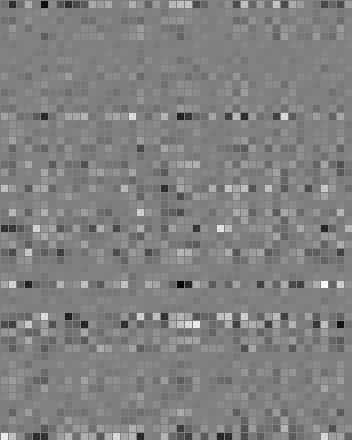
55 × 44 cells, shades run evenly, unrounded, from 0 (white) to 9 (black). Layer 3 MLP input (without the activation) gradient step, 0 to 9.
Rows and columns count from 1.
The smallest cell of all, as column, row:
41, 36
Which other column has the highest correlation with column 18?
28
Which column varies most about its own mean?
23
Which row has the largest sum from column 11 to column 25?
29
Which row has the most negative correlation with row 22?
37
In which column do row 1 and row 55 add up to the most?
6
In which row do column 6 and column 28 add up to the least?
40
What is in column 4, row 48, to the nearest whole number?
5
